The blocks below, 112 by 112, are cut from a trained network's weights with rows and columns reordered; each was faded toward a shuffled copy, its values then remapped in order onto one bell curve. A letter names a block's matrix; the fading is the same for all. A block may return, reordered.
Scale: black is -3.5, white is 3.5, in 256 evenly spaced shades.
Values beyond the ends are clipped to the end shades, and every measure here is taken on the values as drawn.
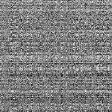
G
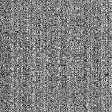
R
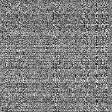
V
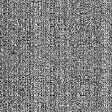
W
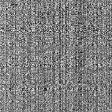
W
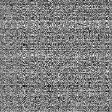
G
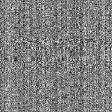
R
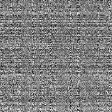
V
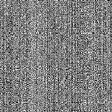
R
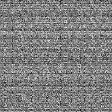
G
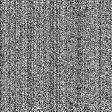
R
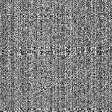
W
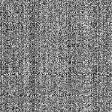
R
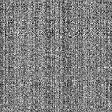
W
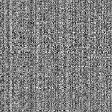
W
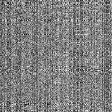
W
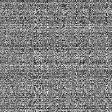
V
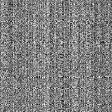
W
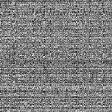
G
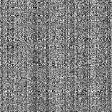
W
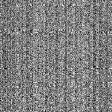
R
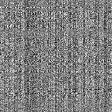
W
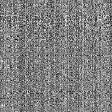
R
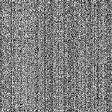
R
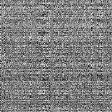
V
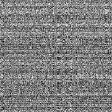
G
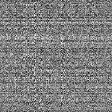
V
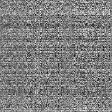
G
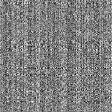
W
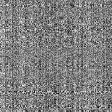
R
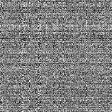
V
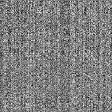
R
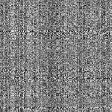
W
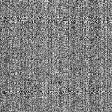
R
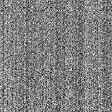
R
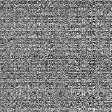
G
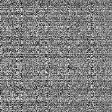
G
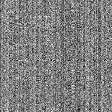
R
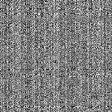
W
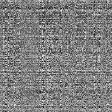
V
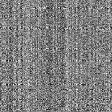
W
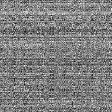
G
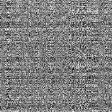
V
